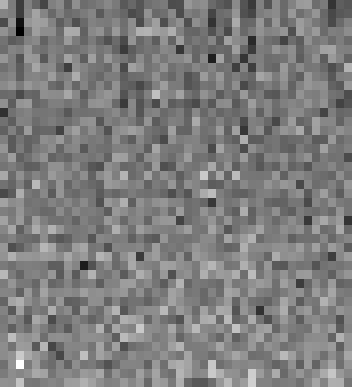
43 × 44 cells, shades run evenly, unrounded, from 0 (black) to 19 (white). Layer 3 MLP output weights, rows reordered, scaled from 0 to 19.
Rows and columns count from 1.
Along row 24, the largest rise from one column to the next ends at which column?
31
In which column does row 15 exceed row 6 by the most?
16
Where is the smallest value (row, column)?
4, 3
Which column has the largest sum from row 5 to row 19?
10
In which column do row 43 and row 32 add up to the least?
38
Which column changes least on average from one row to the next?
25
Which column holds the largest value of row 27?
32
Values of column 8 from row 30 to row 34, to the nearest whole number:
7 7 8 10 11
